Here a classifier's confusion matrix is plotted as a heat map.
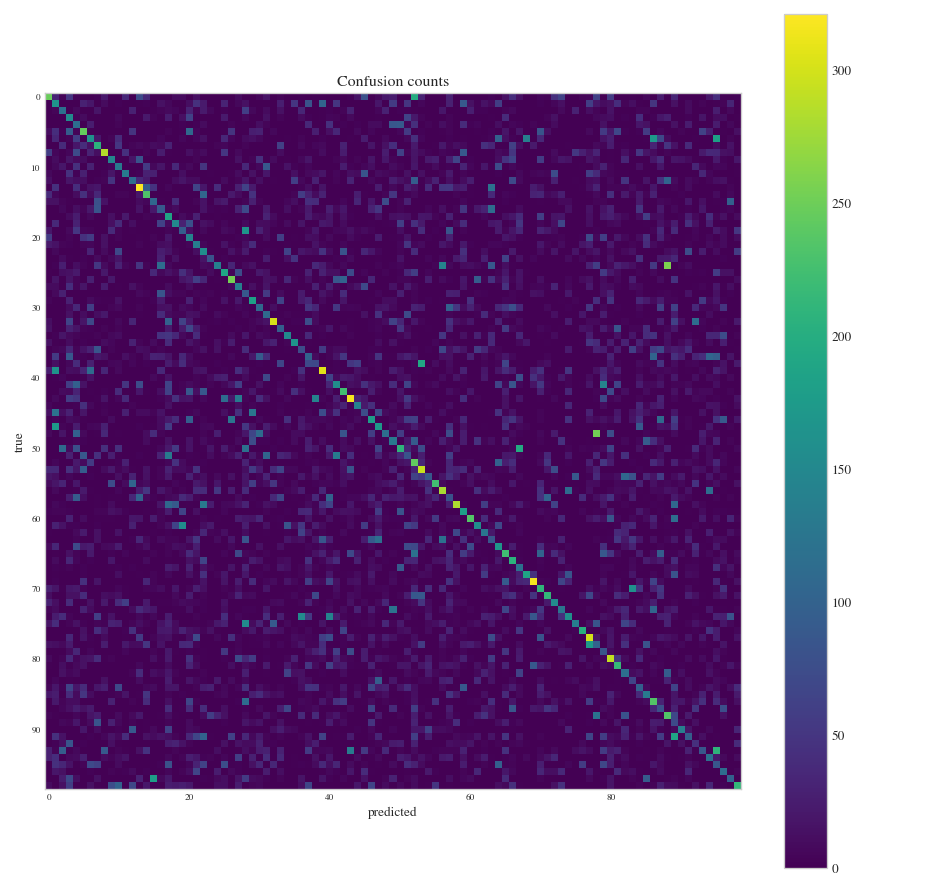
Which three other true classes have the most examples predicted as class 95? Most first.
93, 6, 37
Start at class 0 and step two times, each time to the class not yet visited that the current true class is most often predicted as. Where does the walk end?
64
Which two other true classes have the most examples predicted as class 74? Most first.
56, 68
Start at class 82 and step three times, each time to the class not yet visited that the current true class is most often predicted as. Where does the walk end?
77
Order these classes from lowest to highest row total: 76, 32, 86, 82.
82, 76, 86, 32
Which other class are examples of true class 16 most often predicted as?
63
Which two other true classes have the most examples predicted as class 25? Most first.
43, 95
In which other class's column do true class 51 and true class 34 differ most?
41
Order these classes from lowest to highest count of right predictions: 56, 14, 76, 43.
76, 14, 56, 43
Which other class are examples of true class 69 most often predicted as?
65
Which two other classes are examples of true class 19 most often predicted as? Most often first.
28, 57
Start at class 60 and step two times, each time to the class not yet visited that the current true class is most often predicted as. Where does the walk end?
7
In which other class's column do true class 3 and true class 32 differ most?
92
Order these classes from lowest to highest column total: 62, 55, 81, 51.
55, 62, 81, 51
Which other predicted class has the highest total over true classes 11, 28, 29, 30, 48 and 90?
78
